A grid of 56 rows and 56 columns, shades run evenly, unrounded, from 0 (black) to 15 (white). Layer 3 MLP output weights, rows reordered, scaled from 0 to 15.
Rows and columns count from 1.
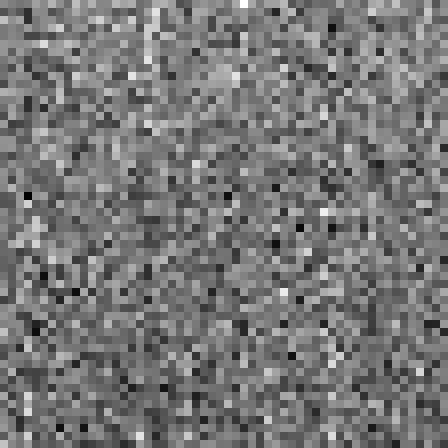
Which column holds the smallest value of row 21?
48
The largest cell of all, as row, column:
1, 31
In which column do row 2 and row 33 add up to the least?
24
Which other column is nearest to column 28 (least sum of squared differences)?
33
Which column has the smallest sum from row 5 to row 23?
4
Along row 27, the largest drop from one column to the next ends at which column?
36
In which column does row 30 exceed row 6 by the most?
27
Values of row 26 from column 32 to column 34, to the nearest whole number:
6 7 6
